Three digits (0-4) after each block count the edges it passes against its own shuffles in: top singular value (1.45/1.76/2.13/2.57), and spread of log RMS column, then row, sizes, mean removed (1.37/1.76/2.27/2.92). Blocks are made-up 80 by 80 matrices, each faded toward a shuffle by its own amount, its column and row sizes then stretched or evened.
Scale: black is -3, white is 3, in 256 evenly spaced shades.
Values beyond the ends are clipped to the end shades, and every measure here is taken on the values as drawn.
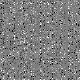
0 4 2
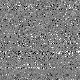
0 0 3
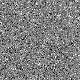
1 0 1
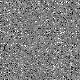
0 2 2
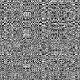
4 2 4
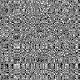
4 2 2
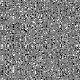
3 3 0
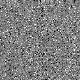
1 1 0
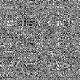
3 2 3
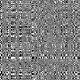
4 4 3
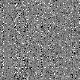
1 3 1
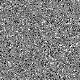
0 1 2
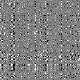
4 4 4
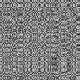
4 0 2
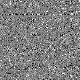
1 0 3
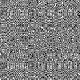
4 0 0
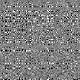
3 3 4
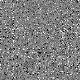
0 2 2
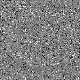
0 1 1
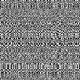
4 1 4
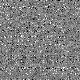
1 0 3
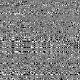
3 1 4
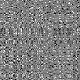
4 2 1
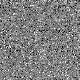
1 0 2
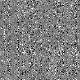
0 4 2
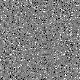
1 1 1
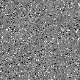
0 1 1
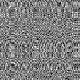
4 0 1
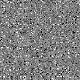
2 1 2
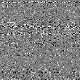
2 1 4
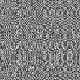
4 1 0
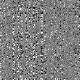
2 4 1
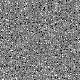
1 2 0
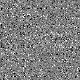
1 1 2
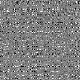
3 2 4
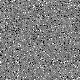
0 1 1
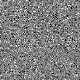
2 1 1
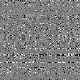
3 2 4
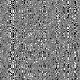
4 4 0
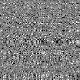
3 0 3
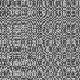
4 1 0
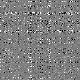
2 3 4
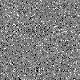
2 0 2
